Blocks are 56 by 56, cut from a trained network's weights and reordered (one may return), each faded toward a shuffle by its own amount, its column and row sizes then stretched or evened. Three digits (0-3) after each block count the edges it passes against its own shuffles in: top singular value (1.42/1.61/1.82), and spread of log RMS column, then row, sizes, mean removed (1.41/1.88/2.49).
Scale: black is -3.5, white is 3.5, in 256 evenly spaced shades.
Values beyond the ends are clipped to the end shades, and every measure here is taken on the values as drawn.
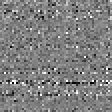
1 1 3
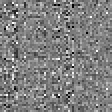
1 3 1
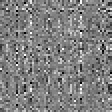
3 3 1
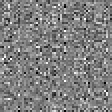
3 3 2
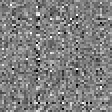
1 2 1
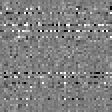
2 1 3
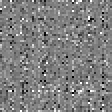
1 3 1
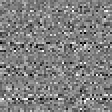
3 0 3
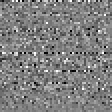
1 0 3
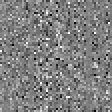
0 3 1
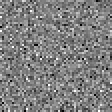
0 0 1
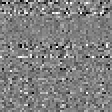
1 1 3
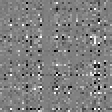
1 3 3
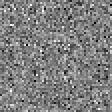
1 1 0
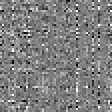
3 3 2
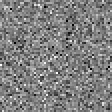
1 1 0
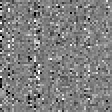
0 3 0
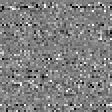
0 0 3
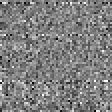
2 1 2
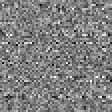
2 0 2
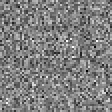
3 0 0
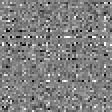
2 2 3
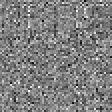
3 2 0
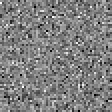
0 0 0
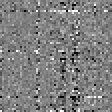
2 3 2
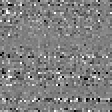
0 1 3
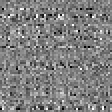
3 0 3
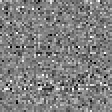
1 1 2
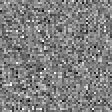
1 0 1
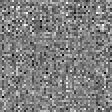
2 2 1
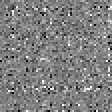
0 2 3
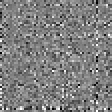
3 2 2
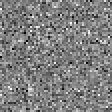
1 0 1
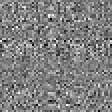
3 0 3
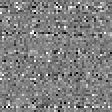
0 1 3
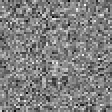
3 0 0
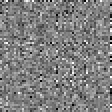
2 2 1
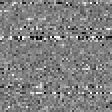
3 0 3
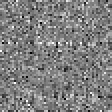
2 0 1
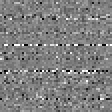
3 0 3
